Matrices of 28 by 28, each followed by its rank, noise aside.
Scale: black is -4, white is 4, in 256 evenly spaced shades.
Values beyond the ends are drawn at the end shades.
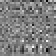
three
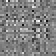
three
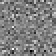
four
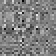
four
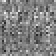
four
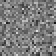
six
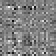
three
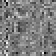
five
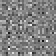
four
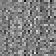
six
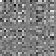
three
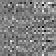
four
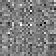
five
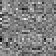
four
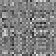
three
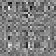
three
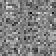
six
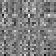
three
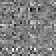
four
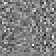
five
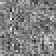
five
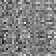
six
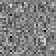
five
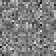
five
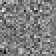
five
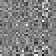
three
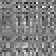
three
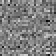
six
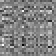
three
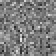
five
